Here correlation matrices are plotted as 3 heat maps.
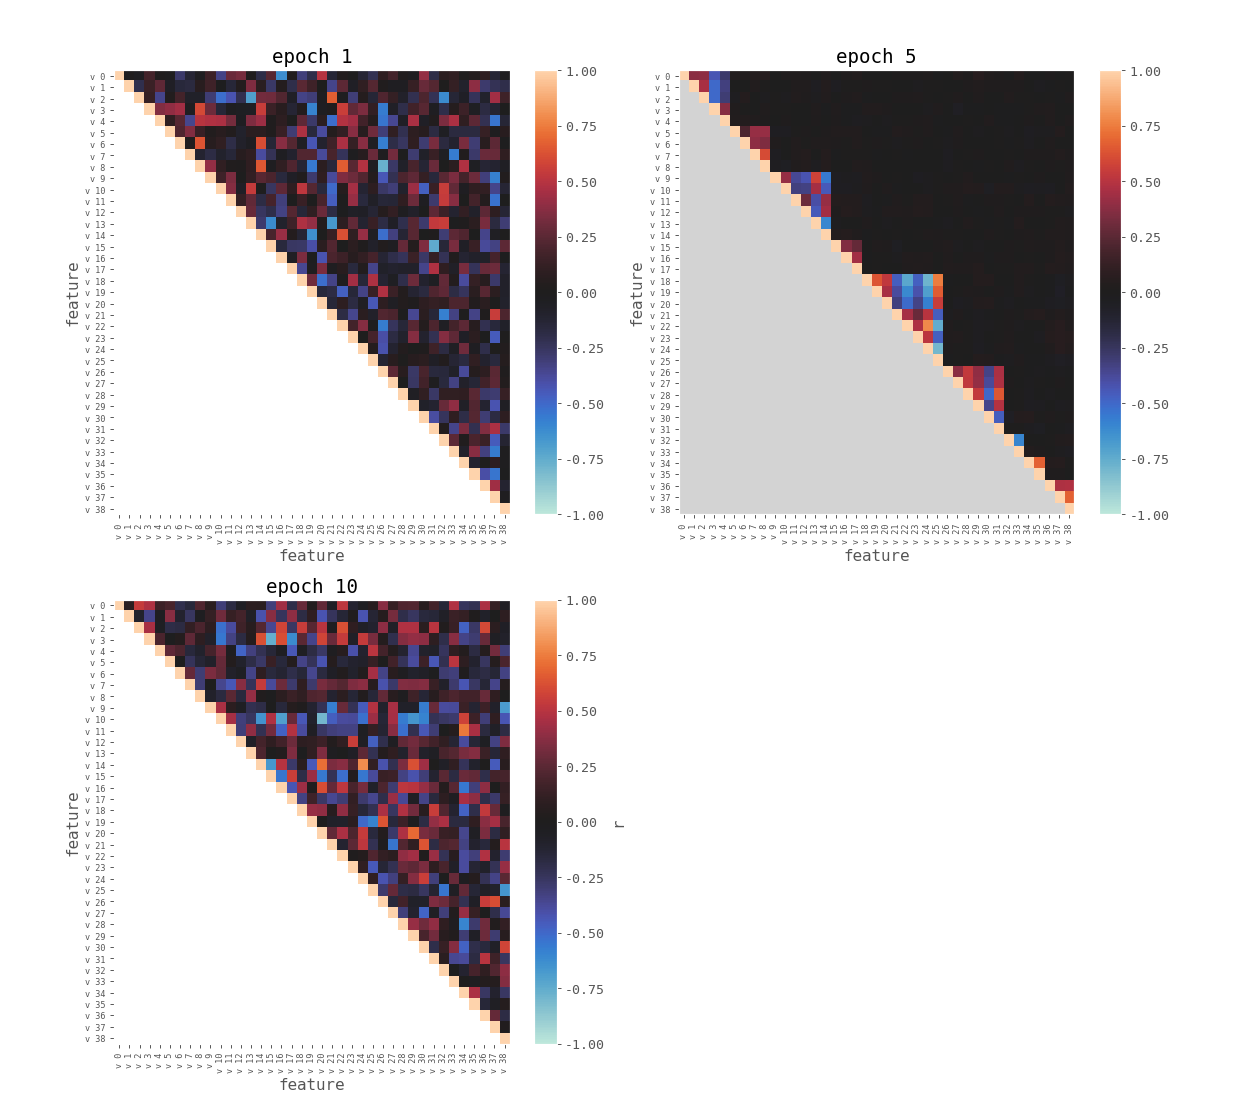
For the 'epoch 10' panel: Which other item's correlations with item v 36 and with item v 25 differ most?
v 19
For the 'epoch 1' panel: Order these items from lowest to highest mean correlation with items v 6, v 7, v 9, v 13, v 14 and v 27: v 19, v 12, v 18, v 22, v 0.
v 19, v 0, v 12, v 18, v 22
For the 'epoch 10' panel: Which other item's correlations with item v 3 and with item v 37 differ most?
v 14
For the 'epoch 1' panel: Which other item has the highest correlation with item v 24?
v 8
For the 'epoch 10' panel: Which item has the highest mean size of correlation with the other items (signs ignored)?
v 10
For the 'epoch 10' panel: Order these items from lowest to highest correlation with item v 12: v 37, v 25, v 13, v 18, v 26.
v 25, v 37, v 26, v 13, v 18
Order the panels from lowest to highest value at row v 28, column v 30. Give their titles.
epoch 5, epoch 1, epoch 10
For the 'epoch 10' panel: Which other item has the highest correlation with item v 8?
v 13
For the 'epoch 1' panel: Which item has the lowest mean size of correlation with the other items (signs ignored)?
v 38
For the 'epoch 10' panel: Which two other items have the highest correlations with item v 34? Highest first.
v 11, v 10
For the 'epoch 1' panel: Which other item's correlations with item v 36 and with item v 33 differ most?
v 37
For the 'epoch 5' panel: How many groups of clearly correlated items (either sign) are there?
9
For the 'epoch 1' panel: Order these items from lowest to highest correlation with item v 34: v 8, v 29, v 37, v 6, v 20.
v 29, v 37, v 20, v 6, v 8
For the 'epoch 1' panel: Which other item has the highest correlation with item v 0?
v 20
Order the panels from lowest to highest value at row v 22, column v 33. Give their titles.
epoch 5, epoch 10, epoch 1
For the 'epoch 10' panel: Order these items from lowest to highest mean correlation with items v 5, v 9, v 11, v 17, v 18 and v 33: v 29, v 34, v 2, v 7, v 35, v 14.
v 7, v 14, v 29, v 2, v 35, v 34
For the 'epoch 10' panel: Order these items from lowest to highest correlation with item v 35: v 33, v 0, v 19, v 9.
v 0, v 9, v 33, v 19
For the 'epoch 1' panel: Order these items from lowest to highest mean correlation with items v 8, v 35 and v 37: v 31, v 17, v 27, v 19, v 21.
v 19, v 27, v 21, v 17, v 31
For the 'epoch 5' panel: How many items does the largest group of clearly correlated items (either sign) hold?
8
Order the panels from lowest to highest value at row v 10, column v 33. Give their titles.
epoch 10, epoch 5, epoch 1
